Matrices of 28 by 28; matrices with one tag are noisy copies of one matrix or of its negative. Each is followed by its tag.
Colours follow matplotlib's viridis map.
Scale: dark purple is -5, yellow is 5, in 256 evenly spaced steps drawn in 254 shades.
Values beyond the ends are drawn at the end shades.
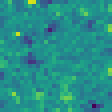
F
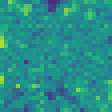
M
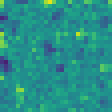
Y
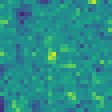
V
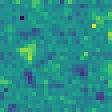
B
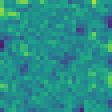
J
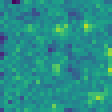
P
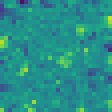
J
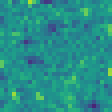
F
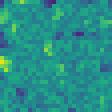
Y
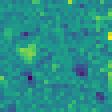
B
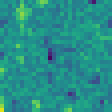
V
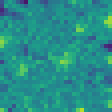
J
